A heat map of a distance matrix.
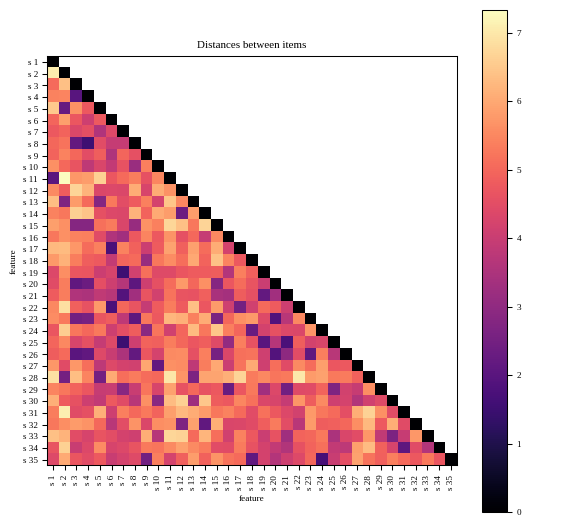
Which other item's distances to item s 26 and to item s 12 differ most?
s 3
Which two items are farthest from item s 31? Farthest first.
s 2, s 28
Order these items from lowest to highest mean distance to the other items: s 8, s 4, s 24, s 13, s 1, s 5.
s 8, s 4, s 5, s 24, s 13, s 1
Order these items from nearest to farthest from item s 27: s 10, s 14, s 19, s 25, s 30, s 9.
s 10, s 30, s 19, s 25, s 14, s 9
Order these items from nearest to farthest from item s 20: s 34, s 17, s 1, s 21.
s 21, s 34, s 1, s 17
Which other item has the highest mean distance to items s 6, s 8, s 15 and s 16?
s 28
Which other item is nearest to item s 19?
s 7
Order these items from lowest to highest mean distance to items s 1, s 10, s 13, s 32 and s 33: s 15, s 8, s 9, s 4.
s 8, s 4, s 9, s 15
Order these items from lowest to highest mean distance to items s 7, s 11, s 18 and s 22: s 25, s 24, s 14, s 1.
s 24, s 25, s 1, s 14
